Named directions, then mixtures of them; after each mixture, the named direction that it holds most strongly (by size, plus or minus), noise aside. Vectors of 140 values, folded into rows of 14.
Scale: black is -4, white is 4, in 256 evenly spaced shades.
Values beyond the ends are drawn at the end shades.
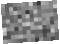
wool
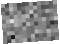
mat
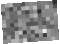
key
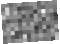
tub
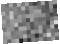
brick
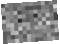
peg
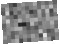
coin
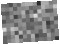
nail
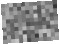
key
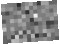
nail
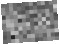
peg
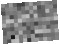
mat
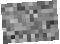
mat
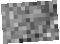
brick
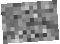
key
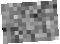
nail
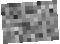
coin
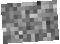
nail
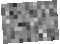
coin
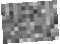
brick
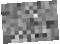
nail
